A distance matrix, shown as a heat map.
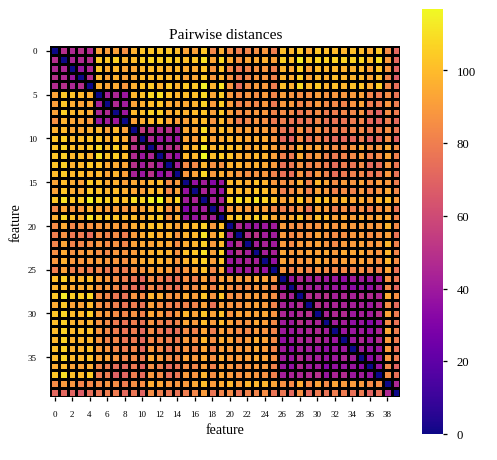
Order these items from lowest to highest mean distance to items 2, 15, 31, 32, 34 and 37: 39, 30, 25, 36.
36, 30, 39, 25
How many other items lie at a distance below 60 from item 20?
5
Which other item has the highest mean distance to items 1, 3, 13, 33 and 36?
17
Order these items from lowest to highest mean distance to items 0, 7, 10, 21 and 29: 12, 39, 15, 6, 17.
39, 6, 12, 15, 17
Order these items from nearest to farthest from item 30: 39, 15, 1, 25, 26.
26, 39, 25, 15, 1
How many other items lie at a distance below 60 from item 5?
3
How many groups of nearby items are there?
7
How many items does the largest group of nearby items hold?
12
